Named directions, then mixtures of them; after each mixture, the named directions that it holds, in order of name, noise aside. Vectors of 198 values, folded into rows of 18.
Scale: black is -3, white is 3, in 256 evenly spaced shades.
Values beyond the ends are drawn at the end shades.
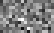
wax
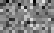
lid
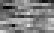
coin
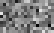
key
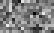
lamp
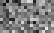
key, lamp, lid.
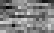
coin.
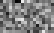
key, lamp, wax.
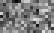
key, lamp.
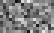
key, lamp, wax.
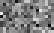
key.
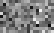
key.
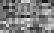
coin, lamp.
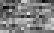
coin, lamp.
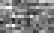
coin, lamp.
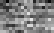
coin, lid.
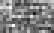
coin, key, lamp.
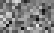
key, lamp, wax.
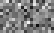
key, lid.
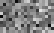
key.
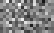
lid, wax.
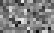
lamp, lid, wax.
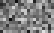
key, lid, wax.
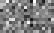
lid.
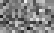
key, lid, wax.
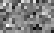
lamp, lid.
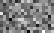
key, wax.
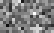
lamp.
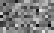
key.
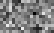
lamp.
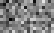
key, lid.
